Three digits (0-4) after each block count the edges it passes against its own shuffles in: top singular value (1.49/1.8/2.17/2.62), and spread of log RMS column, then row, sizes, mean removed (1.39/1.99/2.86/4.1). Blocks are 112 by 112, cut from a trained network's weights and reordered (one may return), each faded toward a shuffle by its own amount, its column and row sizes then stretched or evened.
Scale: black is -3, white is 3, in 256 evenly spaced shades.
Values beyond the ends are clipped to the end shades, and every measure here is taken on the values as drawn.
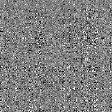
0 3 3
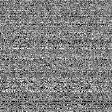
2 2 3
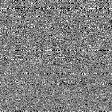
2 0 3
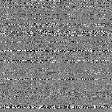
2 1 4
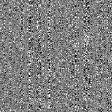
3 3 0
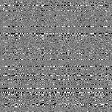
4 2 4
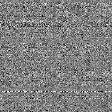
0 2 3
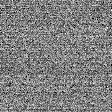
1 1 0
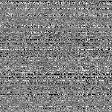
2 2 4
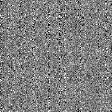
1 3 1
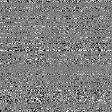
0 2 4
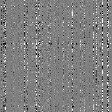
2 4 1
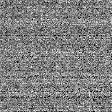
2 2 2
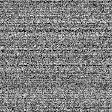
3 1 2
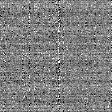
2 3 0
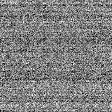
2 2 1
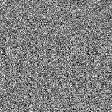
2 0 1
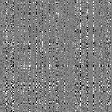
4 4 2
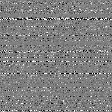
3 0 4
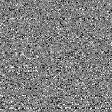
3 0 2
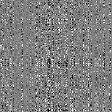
3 4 2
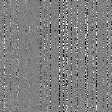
2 4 1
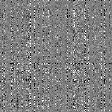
1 4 2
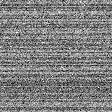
4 0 0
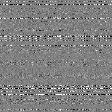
3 0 4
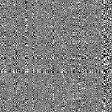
4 4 2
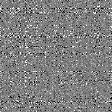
2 2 3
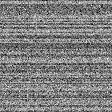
4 0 0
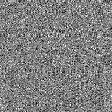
3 0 1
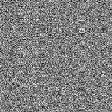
3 0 1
